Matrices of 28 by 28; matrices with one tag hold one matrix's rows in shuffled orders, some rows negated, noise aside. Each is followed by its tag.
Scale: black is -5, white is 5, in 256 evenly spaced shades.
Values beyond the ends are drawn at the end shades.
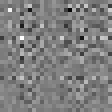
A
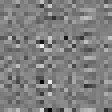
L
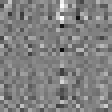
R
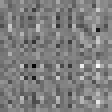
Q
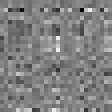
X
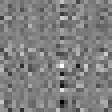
R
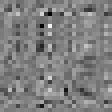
L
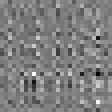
Q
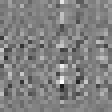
R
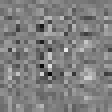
L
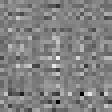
X
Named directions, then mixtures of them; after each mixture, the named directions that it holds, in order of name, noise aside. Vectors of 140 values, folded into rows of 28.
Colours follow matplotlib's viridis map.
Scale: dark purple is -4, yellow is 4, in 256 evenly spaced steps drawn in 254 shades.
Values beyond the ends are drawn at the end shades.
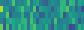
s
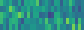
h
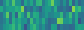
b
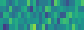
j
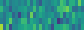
b, h, s.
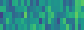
h, j.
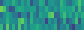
h, s.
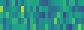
h, s.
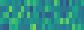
b, h, j.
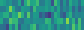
h, j.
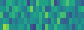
j.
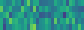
h, j, s.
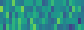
b, s.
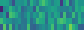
s.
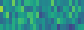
b, s.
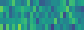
s.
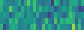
h, j, s.
